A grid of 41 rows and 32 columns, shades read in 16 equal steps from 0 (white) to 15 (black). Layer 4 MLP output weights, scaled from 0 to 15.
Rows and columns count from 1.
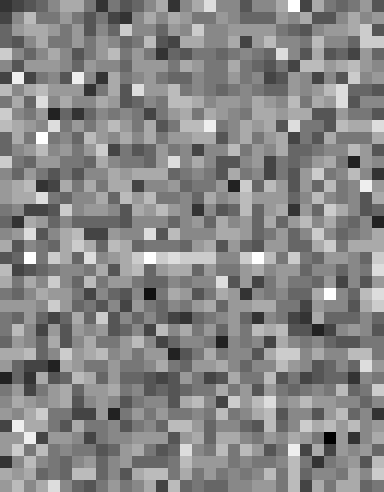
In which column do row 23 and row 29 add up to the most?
19
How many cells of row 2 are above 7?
15
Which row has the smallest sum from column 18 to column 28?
22
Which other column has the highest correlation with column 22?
16
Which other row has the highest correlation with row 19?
35
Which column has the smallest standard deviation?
20
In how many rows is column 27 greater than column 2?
23
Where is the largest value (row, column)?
37, 28
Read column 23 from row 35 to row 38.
4 4 6 10
